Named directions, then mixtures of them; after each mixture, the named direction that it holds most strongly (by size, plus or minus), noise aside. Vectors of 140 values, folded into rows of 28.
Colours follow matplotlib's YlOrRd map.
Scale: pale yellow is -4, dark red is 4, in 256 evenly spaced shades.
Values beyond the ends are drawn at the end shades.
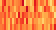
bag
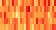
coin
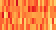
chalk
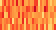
chalk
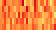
bag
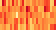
coin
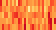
chalk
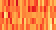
chalk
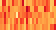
bag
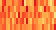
bag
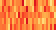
bag
